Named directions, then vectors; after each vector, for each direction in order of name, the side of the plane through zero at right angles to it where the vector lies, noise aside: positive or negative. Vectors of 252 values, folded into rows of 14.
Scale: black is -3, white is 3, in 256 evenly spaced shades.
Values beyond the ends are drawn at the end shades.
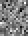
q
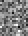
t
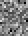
negative, positive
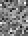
positive, negative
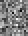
positive, positive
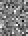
positive, positive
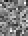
positive, negative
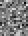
negative, positive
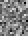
negative, positive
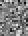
negative, positive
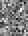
negative, negative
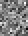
positive, negative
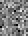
negative, negative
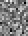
negative, positive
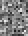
negative, negative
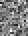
positive, negative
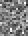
positive, negative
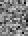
negative, positive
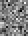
positive, positive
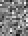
positive, negative
